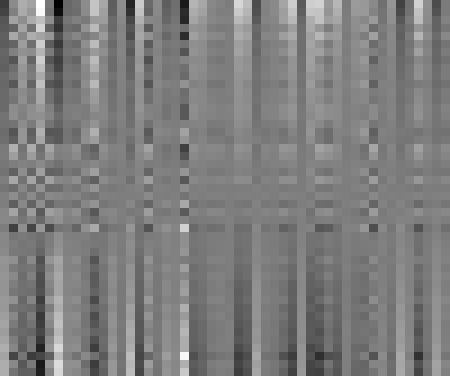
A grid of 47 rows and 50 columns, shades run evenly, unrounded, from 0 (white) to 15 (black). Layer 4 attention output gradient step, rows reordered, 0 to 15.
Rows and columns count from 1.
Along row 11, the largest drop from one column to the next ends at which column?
5
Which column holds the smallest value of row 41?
7
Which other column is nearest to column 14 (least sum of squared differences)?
31
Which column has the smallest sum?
21
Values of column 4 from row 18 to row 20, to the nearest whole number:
9 5 6
